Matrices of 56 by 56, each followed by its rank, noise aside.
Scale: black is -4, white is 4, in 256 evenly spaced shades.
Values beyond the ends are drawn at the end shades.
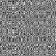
five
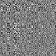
five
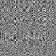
five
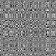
four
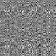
four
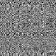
six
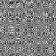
five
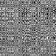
five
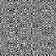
five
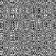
five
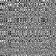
four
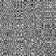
five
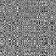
five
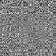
seven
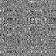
four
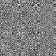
five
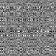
four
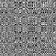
four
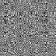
six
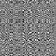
three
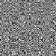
six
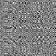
four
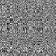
seven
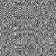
five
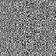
six
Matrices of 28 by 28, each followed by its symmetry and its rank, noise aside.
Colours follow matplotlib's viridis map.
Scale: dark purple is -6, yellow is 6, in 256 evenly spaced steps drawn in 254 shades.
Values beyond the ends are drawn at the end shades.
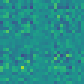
no symmetry, rank four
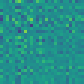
antisymmetric, rank four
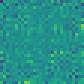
symmetric, rank four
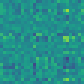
no symmetry, rank three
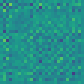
symmetric, rank four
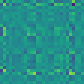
no symmetry, rank two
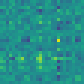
no symmetry, rank three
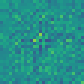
symmetric, rank four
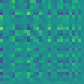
no symmetry, rank two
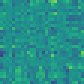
antisymmetric, rank four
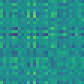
antisymmetric, rank two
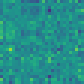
antisymmetric, rank four
